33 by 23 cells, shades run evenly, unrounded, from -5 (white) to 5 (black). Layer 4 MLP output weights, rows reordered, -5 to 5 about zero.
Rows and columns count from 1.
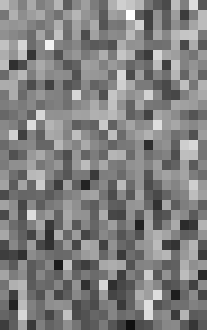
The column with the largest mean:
19
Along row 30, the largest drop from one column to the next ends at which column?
3
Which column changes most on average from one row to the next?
22
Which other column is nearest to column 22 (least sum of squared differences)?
16
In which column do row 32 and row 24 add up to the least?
17
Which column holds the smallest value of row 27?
8
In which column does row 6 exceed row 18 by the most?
4
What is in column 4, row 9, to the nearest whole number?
2
